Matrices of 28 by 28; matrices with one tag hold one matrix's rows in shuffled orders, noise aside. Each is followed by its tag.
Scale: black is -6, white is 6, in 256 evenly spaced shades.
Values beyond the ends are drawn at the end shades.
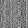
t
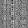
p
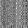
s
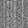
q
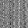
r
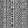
p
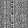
p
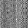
s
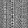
p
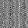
r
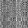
s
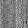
s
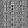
p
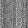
s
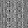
q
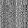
s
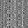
q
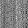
s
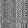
s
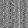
r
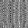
r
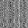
r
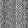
s
